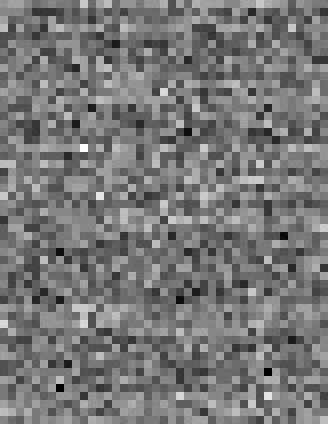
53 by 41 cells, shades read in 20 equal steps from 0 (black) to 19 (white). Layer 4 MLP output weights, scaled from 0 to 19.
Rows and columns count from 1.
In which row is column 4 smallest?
36
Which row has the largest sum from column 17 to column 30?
28
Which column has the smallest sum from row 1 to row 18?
5
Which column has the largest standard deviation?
34
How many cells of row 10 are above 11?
3
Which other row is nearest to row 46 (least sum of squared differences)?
35
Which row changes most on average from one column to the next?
8
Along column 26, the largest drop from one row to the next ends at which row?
29
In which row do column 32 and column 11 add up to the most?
19
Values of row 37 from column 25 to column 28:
2 5 9 4
